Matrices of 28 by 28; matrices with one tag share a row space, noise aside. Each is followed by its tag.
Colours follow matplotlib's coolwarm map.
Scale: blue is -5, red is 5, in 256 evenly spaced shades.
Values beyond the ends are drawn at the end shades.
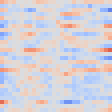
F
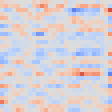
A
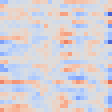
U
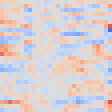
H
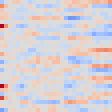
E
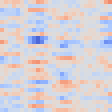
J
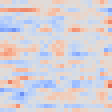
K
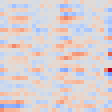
U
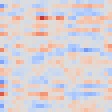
A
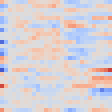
E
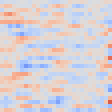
K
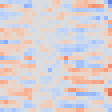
H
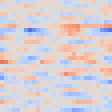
F
